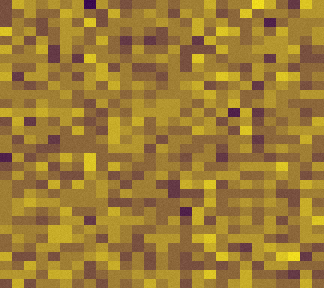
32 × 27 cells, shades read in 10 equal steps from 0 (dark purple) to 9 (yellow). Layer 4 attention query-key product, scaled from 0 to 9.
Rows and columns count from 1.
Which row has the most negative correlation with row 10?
1
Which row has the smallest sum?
18
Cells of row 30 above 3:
21
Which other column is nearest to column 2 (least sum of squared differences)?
14
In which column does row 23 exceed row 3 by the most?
23
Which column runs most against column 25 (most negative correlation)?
26
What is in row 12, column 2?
5
